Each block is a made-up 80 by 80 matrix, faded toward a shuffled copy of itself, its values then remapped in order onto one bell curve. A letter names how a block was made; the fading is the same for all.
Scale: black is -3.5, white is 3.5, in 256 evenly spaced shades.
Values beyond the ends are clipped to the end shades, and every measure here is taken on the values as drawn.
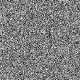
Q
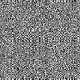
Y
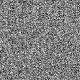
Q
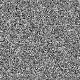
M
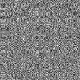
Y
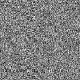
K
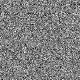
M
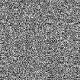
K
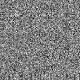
Q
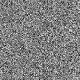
Q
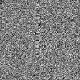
K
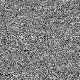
M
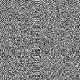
Y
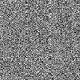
K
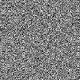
K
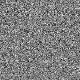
M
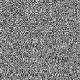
Y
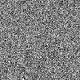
Q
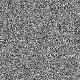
M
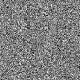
Q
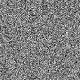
Q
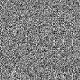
K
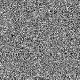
Q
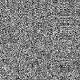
K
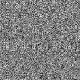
K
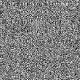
K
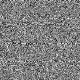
M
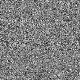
M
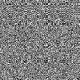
Y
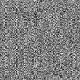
Y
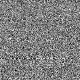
M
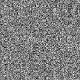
K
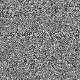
M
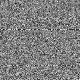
M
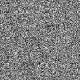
K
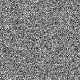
K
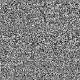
M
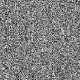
K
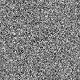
Q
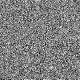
M
